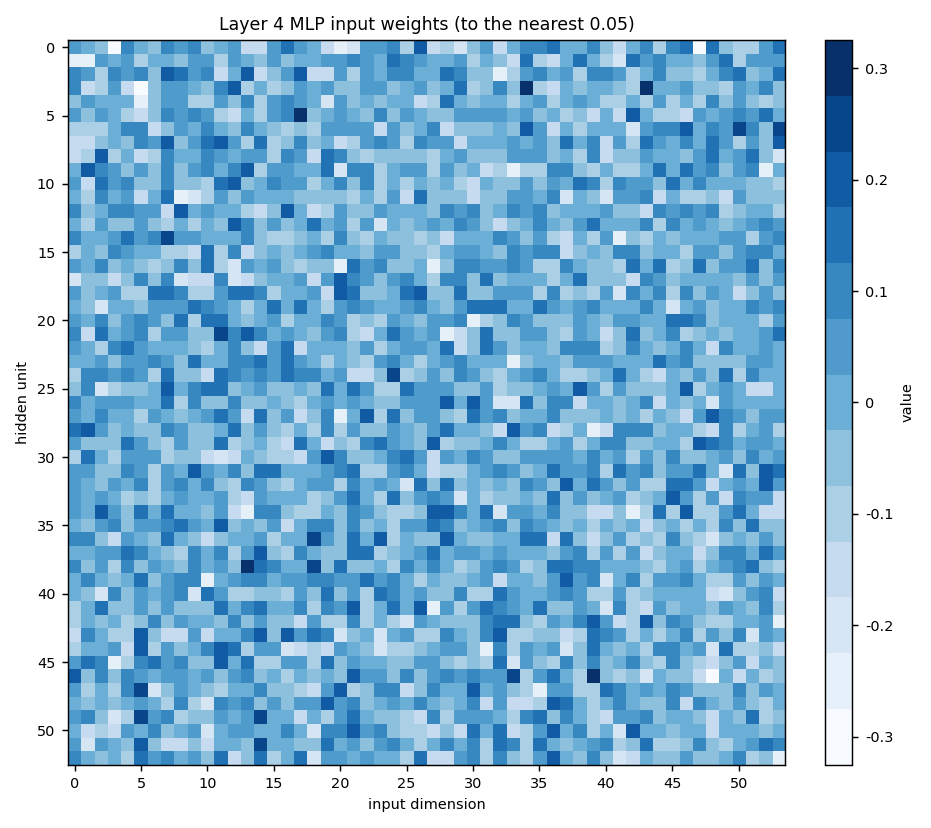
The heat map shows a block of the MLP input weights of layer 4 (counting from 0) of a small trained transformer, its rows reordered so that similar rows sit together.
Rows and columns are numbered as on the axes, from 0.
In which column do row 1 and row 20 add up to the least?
30
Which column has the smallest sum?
40
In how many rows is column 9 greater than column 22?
19
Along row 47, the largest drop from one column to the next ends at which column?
6
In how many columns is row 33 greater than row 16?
23
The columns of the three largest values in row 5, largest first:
17, 42, 52
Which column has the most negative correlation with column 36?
34
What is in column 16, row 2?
0.05
